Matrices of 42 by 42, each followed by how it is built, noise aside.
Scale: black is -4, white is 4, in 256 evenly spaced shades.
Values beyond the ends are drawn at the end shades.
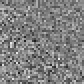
lower triangular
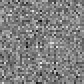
low rank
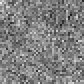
smooth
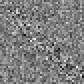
banded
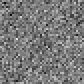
Hankel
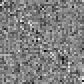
banded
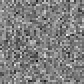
low rank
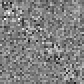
block diagonal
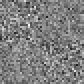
block diagonal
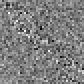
banded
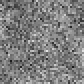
smooth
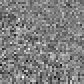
lower triangular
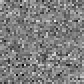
uneven rows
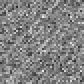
Hankel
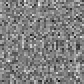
low rank
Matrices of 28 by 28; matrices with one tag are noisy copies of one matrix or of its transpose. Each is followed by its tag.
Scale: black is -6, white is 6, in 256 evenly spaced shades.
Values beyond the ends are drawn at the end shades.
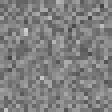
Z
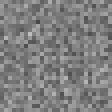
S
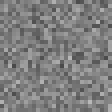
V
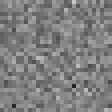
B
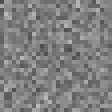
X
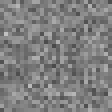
S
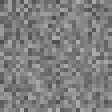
V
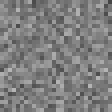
B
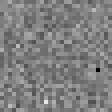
S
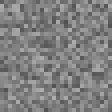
X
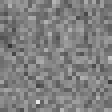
B
